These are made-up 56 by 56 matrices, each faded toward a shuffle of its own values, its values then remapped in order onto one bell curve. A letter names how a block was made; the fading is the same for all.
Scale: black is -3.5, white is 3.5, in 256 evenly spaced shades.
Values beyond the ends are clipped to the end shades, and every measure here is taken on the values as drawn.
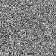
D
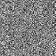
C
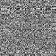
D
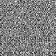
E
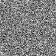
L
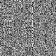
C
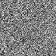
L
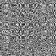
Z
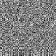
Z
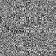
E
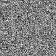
L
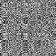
Z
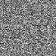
D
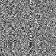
C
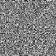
D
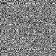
E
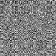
Z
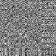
Z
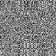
Z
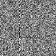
C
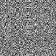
C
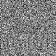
L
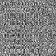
Z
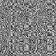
Z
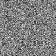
L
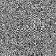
C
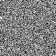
L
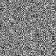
C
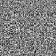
D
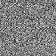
D
